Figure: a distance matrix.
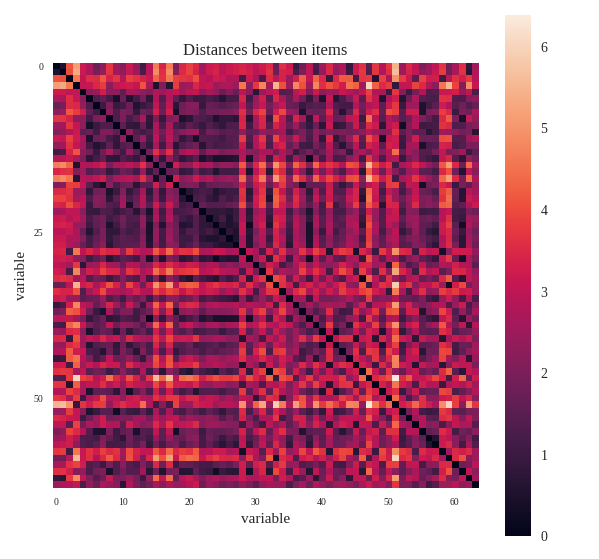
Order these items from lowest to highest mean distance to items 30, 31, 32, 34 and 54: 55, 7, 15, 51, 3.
55, 7, 15, 3, 51
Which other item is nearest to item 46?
32
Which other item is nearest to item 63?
10
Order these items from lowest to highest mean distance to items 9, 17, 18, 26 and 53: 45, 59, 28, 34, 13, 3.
13, 3, 34, 45, 28, 59
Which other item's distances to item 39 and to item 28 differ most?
58
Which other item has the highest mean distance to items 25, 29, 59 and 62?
51
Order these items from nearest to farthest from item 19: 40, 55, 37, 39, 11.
11, 40, 55, 37, 39
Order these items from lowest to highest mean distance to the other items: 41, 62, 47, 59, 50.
62, 41, 50, 59, 47
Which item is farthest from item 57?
47
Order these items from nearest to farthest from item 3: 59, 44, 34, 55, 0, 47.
55, 34, 44, 0, 59, 47
